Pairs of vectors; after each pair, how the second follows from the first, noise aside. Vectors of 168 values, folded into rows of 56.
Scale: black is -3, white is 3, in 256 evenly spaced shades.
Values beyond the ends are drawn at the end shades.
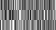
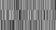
negated, shrunk.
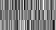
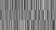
shrunk.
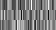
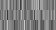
reversed, shrunk.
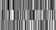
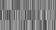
wrapped around, negated, shrunk.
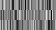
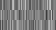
negated, shrunk.
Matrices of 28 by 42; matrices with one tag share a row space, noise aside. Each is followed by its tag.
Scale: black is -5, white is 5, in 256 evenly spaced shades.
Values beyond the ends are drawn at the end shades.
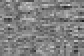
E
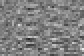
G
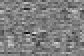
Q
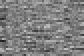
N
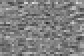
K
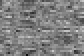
E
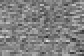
K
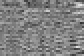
K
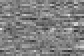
E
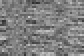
N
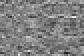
G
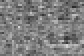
G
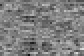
E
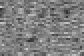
G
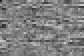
N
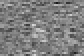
Q
